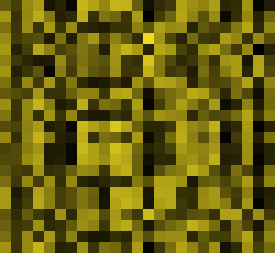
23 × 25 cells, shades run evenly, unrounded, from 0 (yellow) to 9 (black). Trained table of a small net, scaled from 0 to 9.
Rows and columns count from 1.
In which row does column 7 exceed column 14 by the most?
4
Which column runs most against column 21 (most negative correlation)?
17
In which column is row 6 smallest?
14
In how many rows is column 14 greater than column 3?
19
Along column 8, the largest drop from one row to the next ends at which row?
12
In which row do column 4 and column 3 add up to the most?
6
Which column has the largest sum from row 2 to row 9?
2
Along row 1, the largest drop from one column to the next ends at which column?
8
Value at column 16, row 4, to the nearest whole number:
6
